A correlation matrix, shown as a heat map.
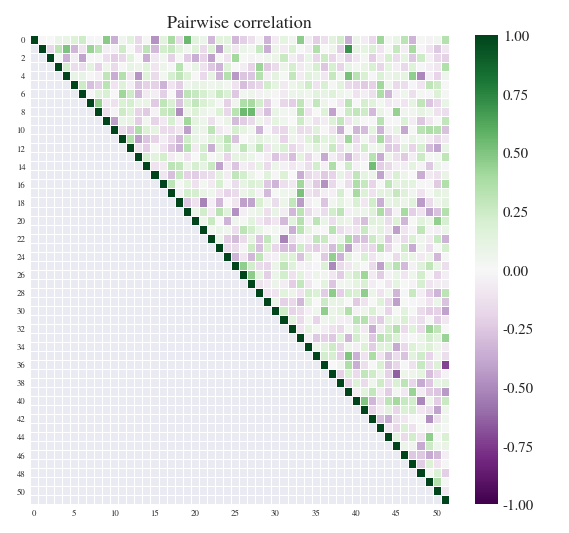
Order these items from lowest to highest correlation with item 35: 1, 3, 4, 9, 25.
9, 25, 4, 3, 1
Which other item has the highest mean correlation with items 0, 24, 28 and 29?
37
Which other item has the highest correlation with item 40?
41
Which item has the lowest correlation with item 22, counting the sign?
31
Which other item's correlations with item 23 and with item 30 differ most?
39
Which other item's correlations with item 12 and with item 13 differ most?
11
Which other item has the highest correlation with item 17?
33
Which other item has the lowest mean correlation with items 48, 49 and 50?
46
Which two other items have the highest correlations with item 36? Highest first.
30, 39
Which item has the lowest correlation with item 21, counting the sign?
18
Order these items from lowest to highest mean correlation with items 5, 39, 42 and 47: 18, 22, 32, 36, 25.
25, 32, 18, 36, 22
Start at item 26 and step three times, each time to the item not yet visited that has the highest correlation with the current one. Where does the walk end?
7
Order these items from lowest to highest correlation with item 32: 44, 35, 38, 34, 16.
38, 16, 35, 34, 44
